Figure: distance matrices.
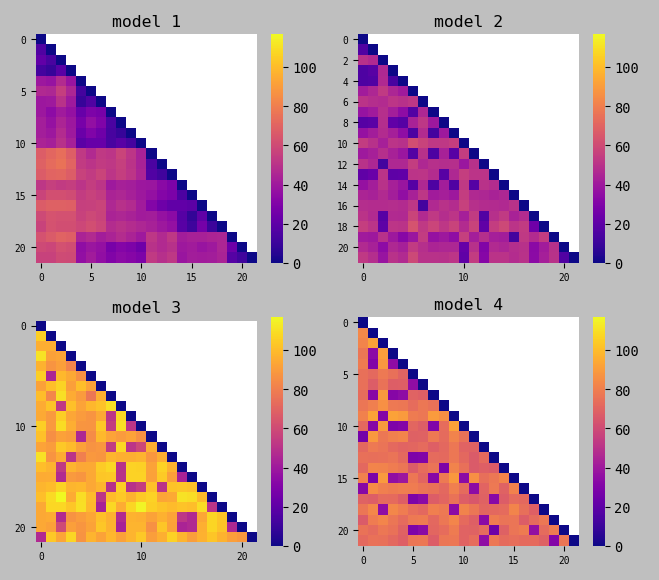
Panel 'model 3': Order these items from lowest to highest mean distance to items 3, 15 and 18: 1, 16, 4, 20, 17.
20, 17, 4, 1, 16
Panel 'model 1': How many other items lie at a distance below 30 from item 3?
3
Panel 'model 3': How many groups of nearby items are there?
7
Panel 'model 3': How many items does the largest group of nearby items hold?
6
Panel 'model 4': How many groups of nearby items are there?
6
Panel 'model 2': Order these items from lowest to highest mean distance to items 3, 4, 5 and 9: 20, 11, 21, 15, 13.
11, 13, 15, 20, 21
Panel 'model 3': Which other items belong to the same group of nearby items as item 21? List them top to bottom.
0
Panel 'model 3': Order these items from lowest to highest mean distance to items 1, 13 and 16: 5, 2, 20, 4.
5, 4, 20, 2
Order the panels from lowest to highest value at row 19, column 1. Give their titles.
model 2, model 1, model 4, model 3
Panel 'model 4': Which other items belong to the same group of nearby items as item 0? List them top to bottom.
11, 16
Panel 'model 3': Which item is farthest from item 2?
17
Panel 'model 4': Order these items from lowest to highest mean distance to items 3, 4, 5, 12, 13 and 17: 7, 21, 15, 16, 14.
7, 15, 21, 14, 16
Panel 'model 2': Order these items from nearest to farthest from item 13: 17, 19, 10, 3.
3, 19, 17, 10
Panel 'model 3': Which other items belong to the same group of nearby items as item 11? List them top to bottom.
4
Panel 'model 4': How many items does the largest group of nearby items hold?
6
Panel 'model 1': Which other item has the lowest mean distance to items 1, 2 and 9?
3
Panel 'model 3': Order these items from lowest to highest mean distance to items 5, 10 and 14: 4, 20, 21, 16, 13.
20, 16, 4, 13, 21
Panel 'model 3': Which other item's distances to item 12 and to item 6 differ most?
18
